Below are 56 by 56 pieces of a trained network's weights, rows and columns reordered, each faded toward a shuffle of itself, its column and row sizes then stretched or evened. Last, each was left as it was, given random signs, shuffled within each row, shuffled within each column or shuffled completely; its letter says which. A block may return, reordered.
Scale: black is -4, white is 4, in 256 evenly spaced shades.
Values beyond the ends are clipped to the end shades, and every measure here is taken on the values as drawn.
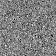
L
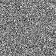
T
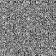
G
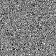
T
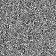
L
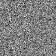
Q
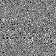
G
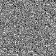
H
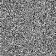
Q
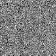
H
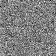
L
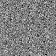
Q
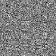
G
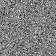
L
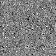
H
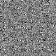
H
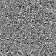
G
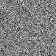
Q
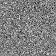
T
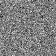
L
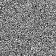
T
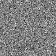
Q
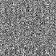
G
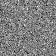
L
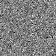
Q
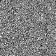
Q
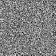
H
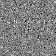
H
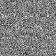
G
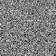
G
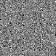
H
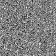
Q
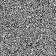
Q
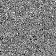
T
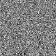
G
